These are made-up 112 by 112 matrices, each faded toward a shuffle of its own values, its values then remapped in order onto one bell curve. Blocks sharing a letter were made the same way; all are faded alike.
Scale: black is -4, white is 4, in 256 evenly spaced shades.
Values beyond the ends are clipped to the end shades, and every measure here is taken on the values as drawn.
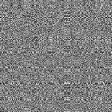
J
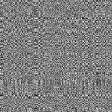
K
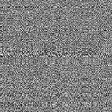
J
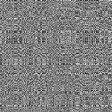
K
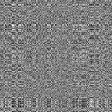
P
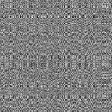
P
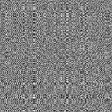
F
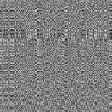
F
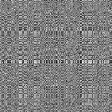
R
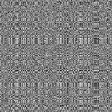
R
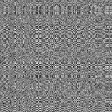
R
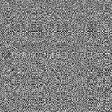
J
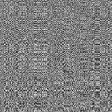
K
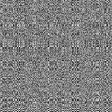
F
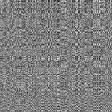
P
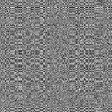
R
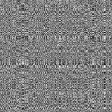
P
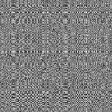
R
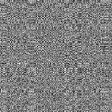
J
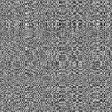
P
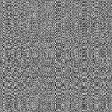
P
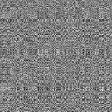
K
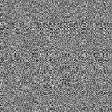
J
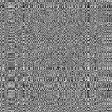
R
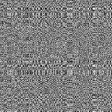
F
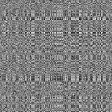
R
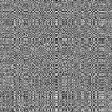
R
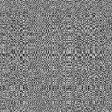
F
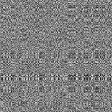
K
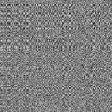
F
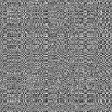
R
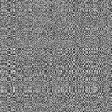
F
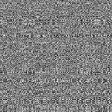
J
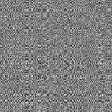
K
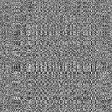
F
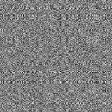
J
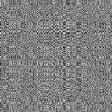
P
